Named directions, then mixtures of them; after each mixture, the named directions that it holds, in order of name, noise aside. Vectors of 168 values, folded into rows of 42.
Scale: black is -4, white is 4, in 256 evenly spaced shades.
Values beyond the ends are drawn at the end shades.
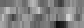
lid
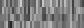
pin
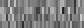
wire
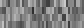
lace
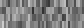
lace.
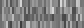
lace, pin, wire.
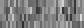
lid, wire.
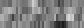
lid.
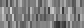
lid, pin, wire.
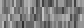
lace, pin, wire.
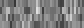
lid, pin, wire.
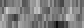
lid.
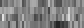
lid, wire.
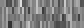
lace, lid, pin.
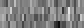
lid, wire.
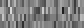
wire.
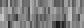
lid, pin, wire.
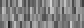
pin, wire.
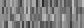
pin.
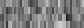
lace, lid, pin.
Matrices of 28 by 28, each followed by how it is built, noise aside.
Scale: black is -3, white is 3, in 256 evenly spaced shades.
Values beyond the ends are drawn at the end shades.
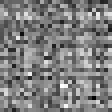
blocks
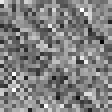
Toeplitz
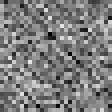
Toeplitz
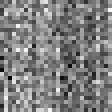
blocks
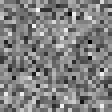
noise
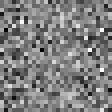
repeating rows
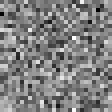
blocks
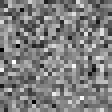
noise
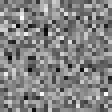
noise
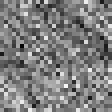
Toeplitz
